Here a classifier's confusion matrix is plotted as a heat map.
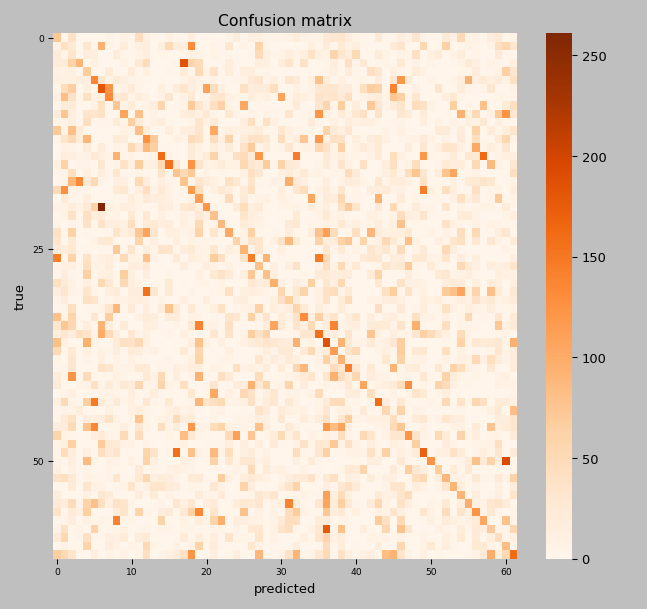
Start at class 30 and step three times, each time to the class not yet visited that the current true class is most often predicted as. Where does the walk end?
6
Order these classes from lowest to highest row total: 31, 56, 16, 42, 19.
42, 31, 19, 16, 56
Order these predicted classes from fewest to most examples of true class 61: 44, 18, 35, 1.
35, 1, 44, 18
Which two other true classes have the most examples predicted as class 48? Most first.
34, 16
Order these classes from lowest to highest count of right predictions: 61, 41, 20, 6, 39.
41, 20, 39, 61, 6
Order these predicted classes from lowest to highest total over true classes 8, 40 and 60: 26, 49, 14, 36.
26, 49, 14, 36
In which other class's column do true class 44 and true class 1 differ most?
18
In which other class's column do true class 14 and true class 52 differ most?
57
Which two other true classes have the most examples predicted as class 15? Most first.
32, 1
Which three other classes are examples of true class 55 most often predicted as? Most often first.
31, 36, 5
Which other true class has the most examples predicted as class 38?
46
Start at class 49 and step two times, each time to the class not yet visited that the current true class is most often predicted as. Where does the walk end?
53
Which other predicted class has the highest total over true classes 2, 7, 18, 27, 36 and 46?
38
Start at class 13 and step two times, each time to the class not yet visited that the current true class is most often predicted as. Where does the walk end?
19
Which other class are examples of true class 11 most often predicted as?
21
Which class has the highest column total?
36
